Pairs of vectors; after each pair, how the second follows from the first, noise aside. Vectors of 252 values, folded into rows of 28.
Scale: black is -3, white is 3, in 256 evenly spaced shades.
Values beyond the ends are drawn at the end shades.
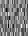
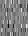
partly zeroed.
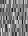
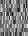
reversed, negated.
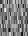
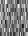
reversed, negated.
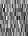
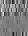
wrapped around, negated, partly zeroed.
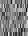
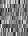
reversed, negated.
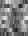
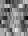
negated.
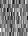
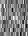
wrapped around.
